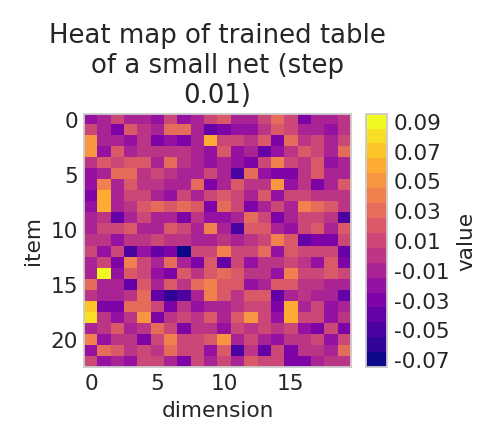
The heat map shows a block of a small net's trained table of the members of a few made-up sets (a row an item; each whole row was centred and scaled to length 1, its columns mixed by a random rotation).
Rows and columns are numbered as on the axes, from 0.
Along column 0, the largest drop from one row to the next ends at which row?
19
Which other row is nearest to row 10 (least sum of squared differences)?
5
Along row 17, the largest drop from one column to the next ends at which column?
1
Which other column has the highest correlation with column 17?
16
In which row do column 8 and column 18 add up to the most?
8
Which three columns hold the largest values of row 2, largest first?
9, 0, 15
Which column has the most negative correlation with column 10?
3
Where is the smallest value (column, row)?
7, 12
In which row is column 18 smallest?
11
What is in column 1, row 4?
0.02
